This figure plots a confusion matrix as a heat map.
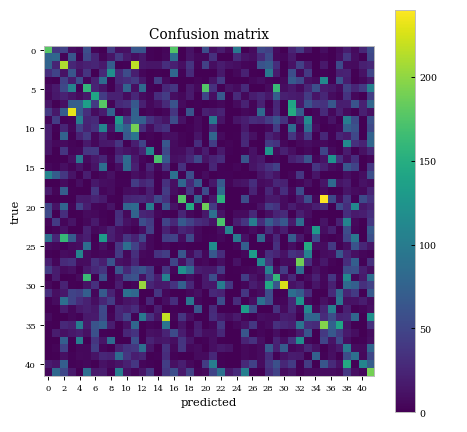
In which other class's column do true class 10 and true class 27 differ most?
32
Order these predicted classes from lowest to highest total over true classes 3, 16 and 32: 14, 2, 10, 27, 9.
14, 9, 10, 27, 2
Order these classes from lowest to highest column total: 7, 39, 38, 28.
39, 7, 28, 38
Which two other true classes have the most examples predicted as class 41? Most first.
34, 5
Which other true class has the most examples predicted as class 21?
25
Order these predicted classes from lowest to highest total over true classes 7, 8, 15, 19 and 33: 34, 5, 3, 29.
34, 29, 5, 3
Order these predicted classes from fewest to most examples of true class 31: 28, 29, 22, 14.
29, 22, 14, 28
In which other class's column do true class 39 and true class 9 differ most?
33
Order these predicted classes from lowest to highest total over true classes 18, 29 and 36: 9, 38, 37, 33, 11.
9, 37, 33, 11, 38
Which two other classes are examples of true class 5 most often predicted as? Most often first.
20, 29
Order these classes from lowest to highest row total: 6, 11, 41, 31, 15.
15, 11, 6, 31, 41
